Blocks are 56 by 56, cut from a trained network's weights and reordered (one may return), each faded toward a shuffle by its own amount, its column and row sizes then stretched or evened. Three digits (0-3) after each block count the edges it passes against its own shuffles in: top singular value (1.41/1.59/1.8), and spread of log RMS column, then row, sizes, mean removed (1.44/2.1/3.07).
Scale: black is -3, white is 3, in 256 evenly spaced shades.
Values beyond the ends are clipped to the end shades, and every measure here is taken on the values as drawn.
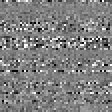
0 0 3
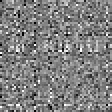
3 2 1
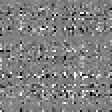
0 2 3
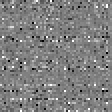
0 2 2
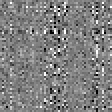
3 3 1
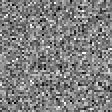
1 0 0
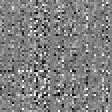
2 3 1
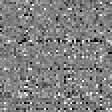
2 2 2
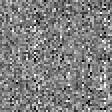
2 2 0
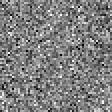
0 1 0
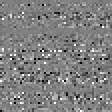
0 1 3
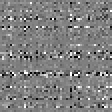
1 2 3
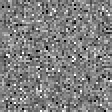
0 1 0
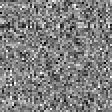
3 0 0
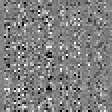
2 3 1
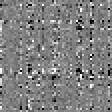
2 3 2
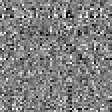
3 1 2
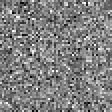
1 0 1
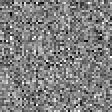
3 0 1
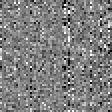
0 3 0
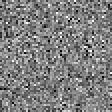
0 1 1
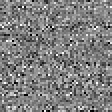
0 0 2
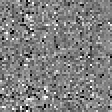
0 2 1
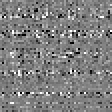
0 1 3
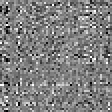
3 2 2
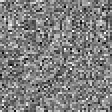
3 0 0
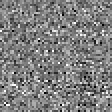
2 0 2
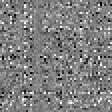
1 2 2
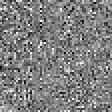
0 2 0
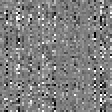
2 3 1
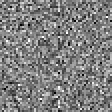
2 0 0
